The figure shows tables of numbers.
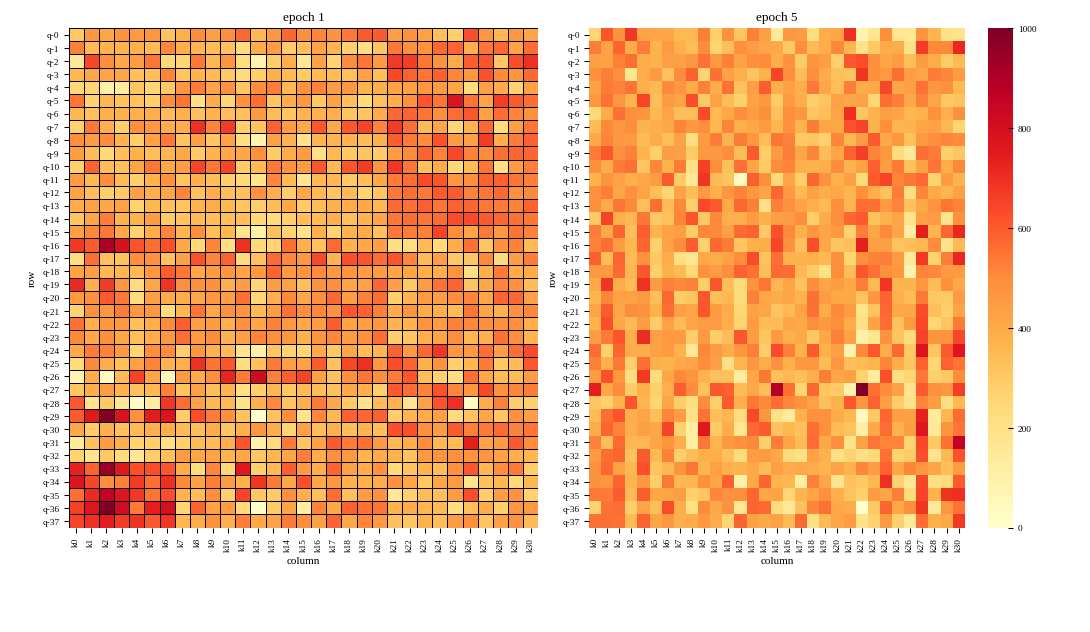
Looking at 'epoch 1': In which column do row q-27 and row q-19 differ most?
k0
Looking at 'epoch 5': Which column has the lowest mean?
k26
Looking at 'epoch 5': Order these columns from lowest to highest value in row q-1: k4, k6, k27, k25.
k25, k6, k4, k27
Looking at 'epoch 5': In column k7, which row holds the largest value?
q-27
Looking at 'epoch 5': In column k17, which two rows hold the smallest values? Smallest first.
q-34, q-32
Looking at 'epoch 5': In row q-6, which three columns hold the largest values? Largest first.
k21, k9, k2
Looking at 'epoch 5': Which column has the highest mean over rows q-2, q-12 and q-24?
k27
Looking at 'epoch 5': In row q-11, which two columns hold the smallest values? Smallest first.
k12, k8
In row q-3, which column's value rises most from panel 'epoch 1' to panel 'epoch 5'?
k15
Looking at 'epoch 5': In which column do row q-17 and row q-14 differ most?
k8
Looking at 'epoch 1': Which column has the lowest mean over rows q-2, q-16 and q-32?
k12
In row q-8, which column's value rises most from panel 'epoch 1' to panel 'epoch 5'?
k12
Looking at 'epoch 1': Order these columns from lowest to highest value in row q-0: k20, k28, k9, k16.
k28, k9, k16, k20
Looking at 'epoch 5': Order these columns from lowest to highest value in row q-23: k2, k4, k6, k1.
k6, k1, k2, k4
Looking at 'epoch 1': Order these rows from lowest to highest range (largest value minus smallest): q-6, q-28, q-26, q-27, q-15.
q-6, q-27, q-15, q-28, q-26
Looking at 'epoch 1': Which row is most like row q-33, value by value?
q-16
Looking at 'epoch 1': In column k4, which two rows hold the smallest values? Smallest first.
q-28, q-32
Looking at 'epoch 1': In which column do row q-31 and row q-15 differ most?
k11
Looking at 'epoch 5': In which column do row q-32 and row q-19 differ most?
k22
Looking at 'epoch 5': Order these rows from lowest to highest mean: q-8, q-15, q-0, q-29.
q-0, q-29, q-8, q-15
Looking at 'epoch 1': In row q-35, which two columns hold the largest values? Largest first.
k2, k3
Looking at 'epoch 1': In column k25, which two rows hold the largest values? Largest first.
q-5, q-28
